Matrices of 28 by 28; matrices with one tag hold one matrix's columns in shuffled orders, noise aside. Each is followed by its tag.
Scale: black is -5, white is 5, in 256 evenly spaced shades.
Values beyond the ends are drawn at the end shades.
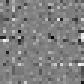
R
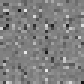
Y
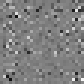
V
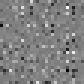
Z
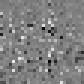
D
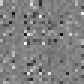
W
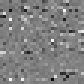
V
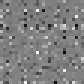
Y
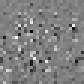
D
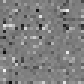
Y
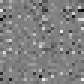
V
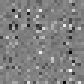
Y
